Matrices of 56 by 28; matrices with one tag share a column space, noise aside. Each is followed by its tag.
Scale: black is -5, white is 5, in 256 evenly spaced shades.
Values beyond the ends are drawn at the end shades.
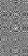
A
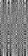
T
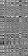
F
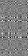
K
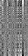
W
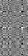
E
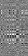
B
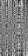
W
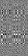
B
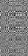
A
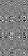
K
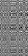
A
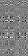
K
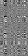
F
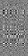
B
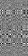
B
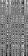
T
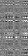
K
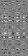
K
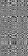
F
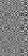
A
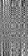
W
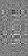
B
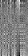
T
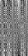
W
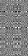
E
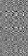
A
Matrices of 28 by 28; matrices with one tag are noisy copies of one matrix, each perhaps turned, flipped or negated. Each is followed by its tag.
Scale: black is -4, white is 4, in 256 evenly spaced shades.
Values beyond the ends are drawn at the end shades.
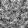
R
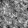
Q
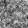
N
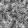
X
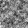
Q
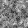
X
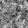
X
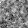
N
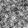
N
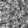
R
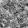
Q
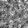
R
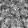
R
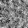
R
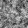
X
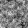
N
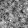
N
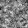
Q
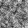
Q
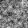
N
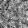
R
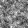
X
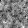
X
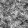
X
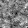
X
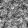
R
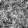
X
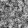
R
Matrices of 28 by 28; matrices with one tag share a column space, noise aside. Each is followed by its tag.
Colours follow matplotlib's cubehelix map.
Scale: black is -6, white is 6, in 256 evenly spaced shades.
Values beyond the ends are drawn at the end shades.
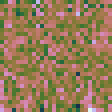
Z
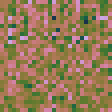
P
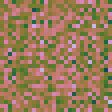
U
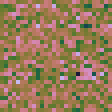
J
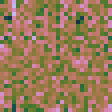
P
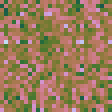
Z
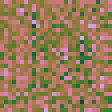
U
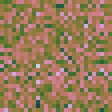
J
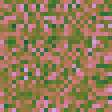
J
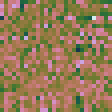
P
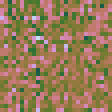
P
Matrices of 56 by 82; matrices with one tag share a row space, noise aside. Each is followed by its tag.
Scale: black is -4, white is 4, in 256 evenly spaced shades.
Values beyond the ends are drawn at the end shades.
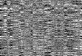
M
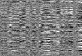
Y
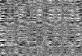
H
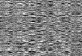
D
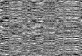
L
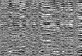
Y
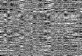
M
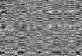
H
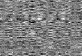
D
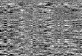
M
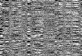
L
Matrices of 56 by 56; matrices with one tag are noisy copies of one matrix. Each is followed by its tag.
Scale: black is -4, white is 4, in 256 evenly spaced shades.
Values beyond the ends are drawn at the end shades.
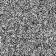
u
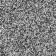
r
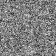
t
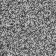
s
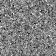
u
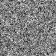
s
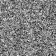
t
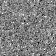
u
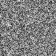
s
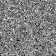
t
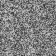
t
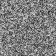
u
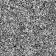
t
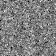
t
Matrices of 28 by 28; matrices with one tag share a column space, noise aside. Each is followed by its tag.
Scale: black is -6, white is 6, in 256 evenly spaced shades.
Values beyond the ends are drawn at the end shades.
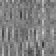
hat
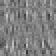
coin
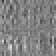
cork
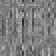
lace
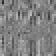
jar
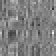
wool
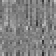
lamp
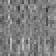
cork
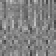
lamp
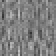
hat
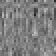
lace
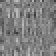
lace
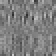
jar
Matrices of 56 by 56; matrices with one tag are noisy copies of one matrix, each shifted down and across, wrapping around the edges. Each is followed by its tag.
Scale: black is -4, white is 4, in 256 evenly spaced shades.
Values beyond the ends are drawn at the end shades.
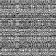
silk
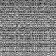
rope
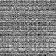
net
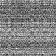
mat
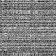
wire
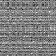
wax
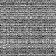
rope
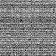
rope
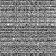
net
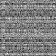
silk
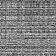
wire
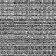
net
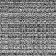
net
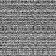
wax
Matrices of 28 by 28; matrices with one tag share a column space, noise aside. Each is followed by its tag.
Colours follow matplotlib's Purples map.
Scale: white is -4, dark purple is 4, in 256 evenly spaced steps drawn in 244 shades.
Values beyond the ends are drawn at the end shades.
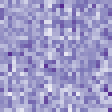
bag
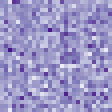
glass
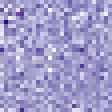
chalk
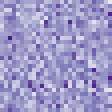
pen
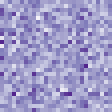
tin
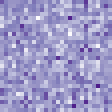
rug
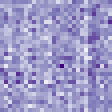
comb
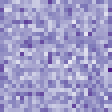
glass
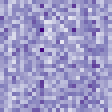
chalk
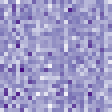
glass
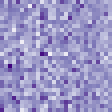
glass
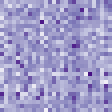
tin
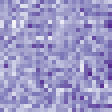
pen
